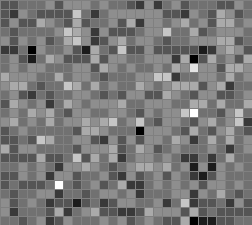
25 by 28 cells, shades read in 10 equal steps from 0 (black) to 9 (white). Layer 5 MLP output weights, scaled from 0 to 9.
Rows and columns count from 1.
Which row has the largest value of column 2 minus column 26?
10
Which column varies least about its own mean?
17
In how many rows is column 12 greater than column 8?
9
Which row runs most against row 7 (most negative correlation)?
8
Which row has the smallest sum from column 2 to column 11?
23
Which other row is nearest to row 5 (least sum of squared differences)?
2
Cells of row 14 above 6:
3
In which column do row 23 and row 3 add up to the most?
21
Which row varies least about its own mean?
1
